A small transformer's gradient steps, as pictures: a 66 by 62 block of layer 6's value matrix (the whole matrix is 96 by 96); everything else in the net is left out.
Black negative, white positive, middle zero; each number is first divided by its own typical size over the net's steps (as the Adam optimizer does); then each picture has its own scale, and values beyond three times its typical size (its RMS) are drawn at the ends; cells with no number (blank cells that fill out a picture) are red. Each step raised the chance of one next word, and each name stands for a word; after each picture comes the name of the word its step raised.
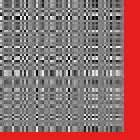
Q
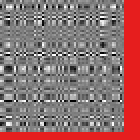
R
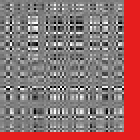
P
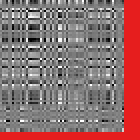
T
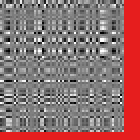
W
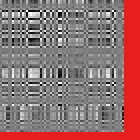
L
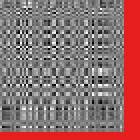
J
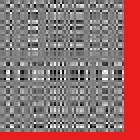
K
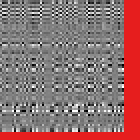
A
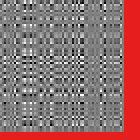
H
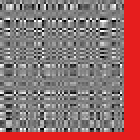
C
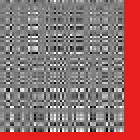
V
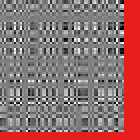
W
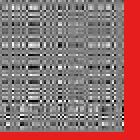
R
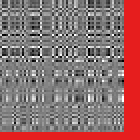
Q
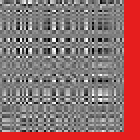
W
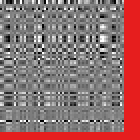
T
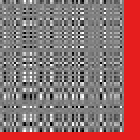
V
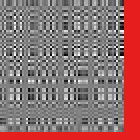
Q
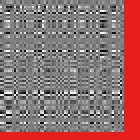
L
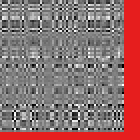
C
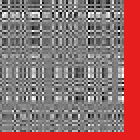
L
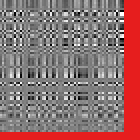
L
